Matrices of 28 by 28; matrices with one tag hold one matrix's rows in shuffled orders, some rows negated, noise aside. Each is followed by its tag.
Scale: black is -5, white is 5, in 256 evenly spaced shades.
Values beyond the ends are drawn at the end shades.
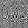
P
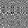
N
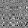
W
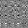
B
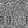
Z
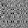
N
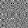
N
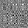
P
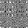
Z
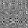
W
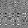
B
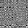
Z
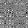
Z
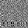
N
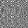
N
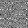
Z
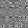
W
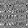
Z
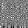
N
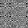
Z
